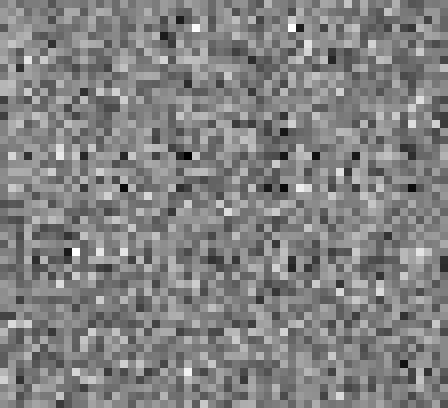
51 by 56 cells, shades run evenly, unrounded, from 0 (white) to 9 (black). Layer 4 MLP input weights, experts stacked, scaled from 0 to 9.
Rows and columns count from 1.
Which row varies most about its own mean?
20
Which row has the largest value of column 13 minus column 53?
13
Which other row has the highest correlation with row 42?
33
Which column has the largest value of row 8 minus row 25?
42
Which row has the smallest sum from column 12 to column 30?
22
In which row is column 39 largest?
34
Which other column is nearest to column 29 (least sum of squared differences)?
18
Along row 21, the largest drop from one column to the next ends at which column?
35
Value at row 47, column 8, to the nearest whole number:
4
